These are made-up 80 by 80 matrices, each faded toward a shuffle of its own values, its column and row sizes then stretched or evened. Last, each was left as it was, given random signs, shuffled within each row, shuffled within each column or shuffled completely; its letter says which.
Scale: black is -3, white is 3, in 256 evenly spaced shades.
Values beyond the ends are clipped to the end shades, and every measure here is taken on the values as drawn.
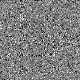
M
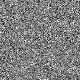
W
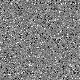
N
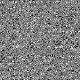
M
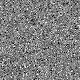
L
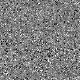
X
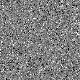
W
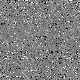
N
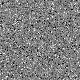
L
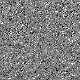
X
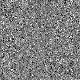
W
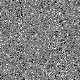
W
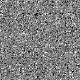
X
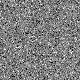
L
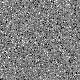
L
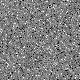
L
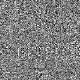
M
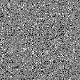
M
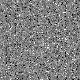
W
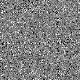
X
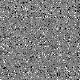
X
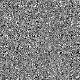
X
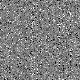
W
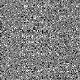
M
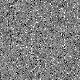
W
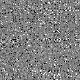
M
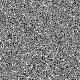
L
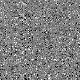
M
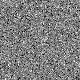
L
